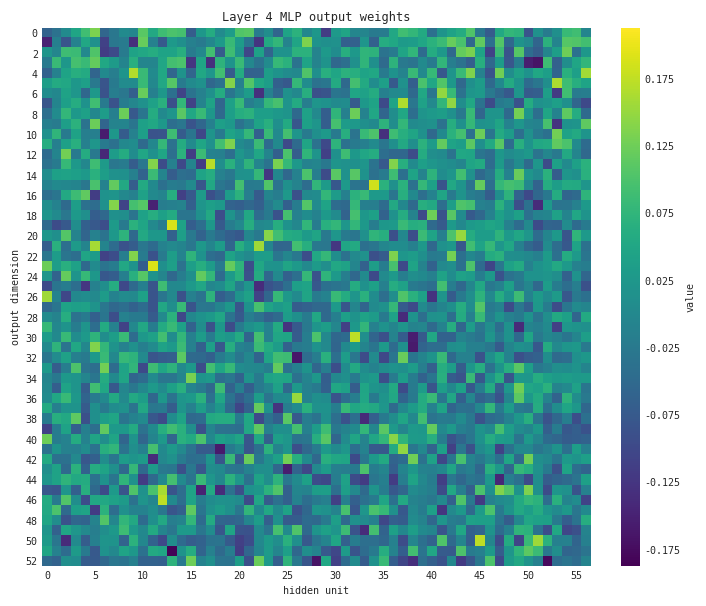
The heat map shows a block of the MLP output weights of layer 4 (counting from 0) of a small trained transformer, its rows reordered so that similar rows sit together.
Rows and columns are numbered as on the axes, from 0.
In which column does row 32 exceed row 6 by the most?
14
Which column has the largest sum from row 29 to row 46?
6
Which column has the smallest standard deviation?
3
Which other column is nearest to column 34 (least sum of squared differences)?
31
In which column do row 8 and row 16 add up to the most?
32
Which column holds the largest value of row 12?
2
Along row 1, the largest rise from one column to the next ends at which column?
10
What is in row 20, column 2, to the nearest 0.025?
0.1
